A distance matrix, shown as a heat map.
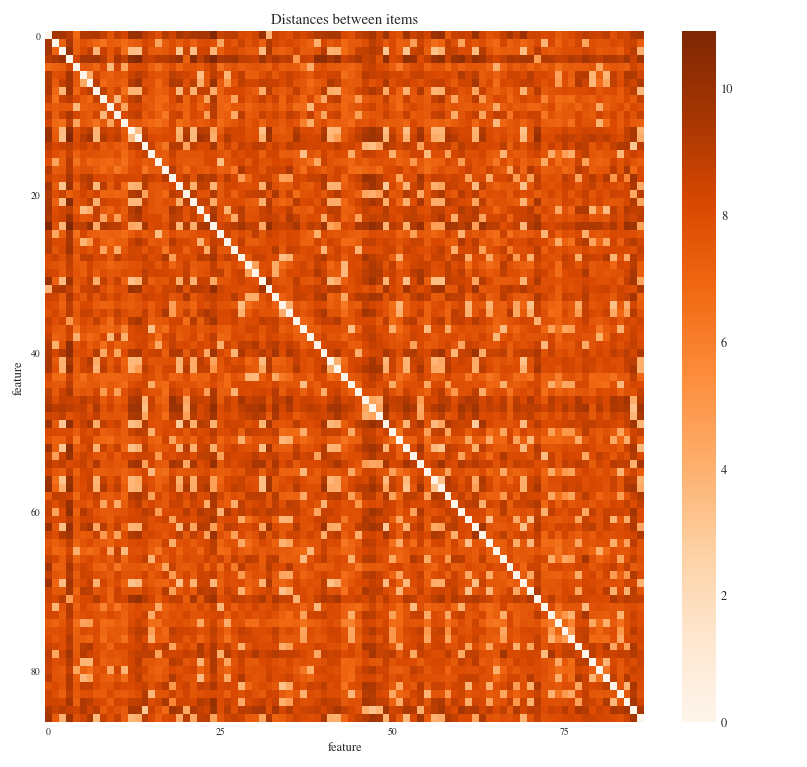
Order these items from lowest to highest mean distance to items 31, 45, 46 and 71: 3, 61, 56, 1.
56, 1, 3, 61
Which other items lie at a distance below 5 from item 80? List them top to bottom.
4, 9, 11, 38, 65
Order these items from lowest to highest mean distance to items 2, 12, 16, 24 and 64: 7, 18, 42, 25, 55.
7, 42, 25, 55, 18
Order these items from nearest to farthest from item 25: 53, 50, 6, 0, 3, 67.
53, 67, 6, 50, 0, 3
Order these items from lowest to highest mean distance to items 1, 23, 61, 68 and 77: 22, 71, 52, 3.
52, 22, 71, 3
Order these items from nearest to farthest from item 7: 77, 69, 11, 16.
69, 11, 16, 77
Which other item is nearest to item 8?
10
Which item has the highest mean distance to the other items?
3
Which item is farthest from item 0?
24
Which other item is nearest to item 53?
72
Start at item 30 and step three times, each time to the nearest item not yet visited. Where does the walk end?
33
